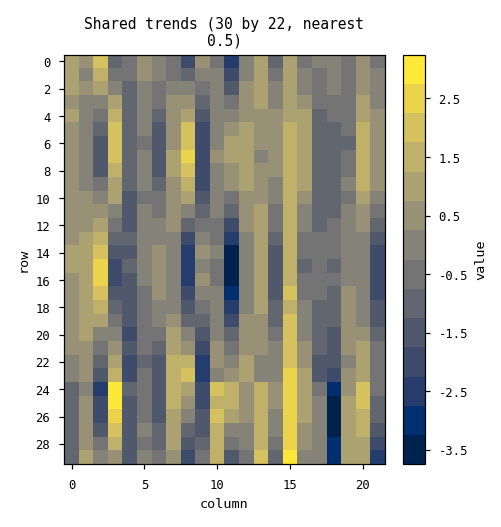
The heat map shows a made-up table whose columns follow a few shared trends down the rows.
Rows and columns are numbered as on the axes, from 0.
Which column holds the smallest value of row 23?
9
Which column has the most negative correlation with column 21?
1
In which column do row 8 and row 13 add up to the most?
15
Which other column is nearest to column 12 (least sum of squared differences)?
16
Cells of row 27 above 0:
9
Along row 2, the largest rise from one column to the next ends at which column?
12
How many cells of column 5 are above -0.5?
17
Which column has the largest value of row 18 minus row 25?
2
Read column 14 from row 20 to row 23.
-0.5 0 0 0
